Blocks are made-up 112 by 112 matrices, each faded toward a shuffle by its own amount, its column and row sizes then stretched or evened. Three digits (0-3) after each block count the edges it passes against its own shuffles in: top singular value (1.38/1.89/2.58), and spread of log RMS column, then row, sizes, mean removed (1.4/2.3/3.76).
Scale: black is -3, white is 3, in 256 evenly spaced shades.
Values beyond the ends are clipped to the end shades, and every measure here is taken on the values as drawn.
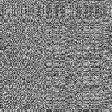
3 0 0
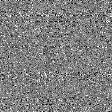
1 0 2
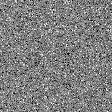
1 0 0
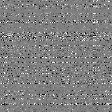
2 1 3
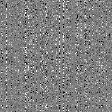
1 3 1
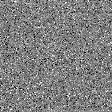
1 0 1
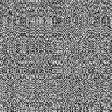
3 0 1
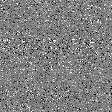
0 0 1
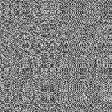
3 0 1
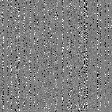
1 3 0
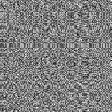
3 0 0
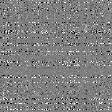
2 2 3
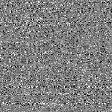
2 0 2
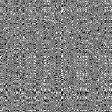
3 2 2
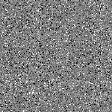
1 1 1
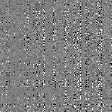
1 3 2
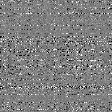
1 1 3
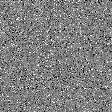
0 0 1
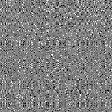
3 1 1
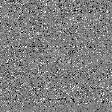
0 1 2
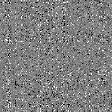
2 2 1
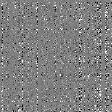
1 3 2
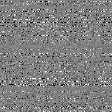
1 1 3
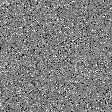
0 0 0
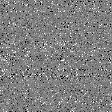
0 1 2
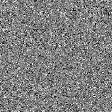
1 0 1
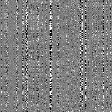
3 3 0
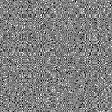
3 1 0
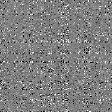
2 2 2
